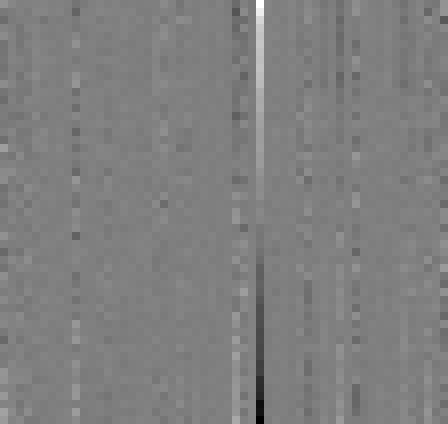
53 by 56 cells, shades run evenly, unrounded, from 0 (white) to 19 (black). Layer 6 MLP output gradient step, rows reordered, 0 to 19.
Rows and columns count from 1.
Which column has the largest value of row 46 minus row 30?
33
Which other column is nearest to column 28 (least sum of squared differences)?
22
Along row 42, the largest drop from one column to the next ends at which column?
34
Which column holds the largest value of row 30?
10
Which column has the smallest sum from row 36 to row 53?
30
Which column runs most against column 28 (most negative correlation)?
52
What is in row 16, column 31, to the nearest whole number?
9
